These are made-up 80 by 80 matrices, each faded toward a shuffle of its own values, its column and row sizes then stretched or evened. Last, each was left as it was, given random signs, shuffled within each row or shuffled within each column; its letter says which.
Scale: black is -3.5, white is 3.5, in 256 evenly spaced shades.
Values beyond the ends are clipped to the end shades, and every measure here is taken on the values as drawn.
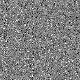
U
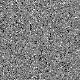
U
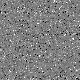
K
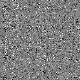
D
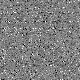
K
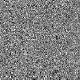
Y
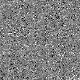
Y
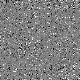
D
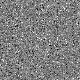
U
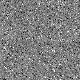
U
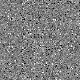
D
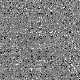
Y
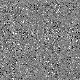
D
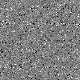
K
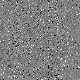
U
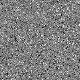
U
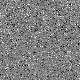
K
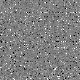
D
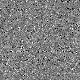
K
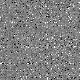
D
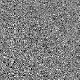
Y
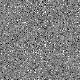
Y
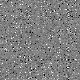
Y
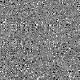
Y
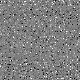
D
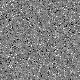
U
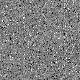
U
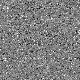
K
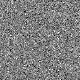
U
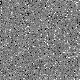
U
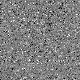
K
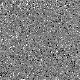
D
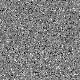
K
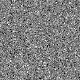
U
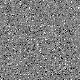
D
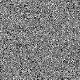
D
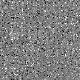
Y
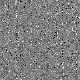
U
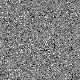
D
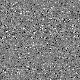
K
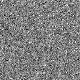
K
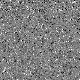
K
